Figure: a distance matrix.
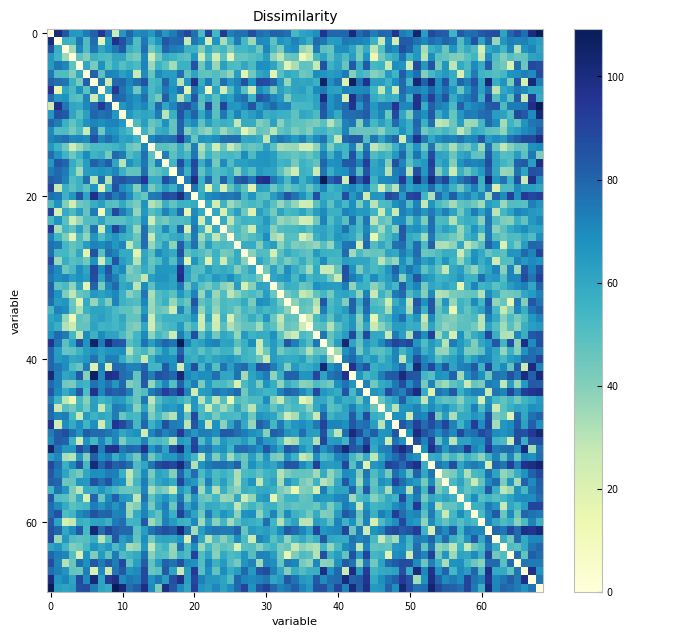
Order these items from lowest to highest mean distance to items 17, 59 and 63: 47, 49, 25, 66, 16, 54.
54, 47, 25, 16, 66, 49
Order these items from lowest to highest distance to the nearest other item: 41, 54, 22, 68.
22, 41, 54, 68
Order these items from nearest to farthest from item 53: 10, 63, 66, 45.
45, 63, 10, 66
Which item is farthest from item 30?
18
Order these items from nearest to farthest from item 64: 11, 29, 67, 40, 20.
11, 40, 29, 67, 20
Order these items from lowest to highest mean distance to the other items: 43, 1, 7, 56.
56, 43, 7, 1
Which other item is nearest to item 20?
44
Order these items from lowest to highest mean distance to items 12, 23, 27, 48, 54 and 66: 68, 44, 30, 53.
30, 44, 53, 68
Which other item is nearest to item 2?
60
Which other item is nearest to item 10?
16
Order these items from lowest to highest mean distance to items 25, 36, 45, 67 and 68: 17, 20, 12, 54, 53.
12, 54, 17, 20, 53
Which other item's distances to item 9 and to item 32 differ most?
0
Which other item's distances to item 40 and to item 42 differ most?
49
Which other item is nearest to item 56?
34
